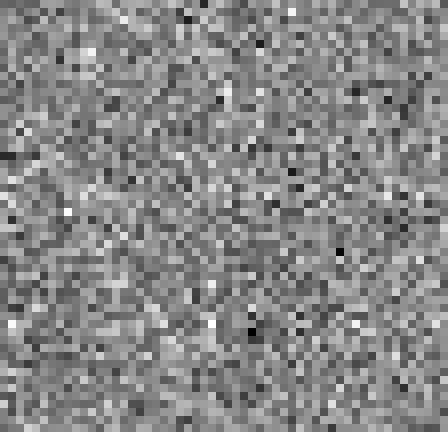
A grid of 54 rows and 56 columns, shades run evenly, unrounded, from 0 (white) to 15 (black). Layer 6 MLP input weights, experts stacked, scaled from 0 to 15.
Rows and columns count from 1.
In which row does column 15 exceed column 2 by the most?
47
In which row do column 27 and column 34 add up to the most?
19
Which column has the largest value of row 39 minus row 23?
2
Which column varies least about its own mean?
7
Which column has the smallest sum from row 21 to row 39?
27
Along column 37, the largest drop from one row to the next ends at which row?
23
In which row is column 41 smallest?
26
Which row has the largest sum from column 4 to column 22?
46
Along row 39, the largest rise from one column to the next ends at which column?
21
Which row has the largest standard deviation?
41
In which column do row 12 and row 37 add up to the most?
39
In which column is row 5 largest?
38
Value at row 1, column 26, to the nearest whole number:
13
